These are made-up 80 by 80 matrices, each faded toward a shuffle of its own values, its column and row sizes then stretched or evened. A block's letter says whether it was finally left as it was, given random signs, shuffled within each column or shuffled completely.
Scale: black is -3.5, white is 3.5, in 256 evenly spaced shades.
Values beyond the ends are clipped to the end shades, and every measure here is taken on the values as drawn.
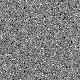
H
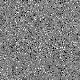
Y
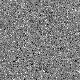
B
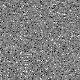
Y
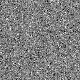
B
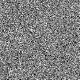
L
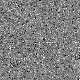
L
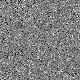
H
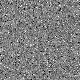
H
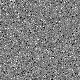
H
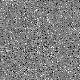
Y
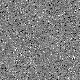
B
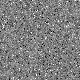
H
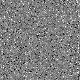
B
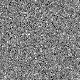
L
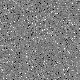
B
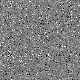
L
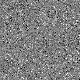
B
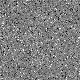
H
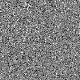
Y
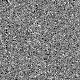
B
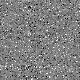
L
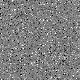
Y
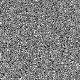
B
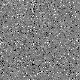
L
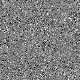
L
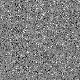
Y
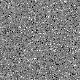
L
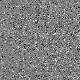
L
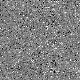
L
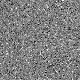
H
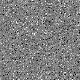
Y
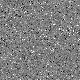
H
